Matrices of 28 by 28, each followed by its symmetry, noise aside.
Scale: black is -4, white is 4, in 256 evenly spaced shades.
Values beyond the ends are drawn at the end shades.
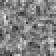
no symmetry.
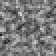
same after a half turn.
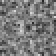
mirrored top to bottom.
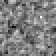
no symmetry.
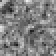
symmetric.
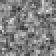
no symmetry.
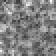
symmetric.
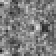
mirrored top to bottom.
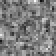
symmetric.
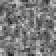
same after a half turn.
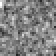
no symmetry.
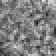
antisymmetric.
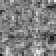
antisymmetric.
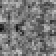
mirrored top to bottom.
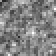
symmetric.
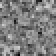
same after a half turn.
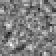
symmetric across the other diagonal.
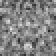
mirrored left to right.
